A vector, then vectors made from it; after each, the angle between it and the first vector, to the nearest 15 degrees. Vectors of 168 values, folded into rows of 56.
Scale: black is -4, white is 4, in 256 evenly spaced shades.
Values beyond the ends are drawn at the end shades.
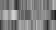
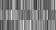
60 degrees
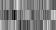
150 degrees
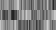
150 degrees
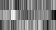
30 degrees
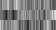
150 degrees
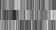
150 degrees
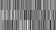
75 degrees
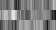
15 degrees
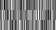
90 degrees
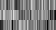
45 degrees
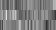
45 degrees
